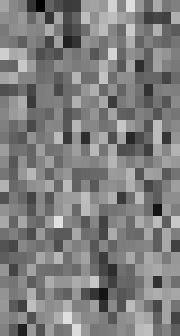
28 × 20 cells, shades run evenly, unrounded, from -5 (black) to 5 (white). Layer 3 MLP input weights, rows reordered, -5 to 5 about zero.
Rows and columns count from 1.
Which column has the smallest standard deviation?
2
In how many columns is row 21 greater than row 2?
8
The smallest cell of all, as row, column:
1, 5
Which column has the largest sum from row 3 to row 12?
12
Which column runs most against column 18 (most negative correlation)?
10
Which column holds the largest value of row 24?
11
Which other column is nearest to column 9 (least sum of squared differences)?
6
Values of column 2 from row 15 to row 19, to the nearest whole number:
-1 -1 0 0 -1
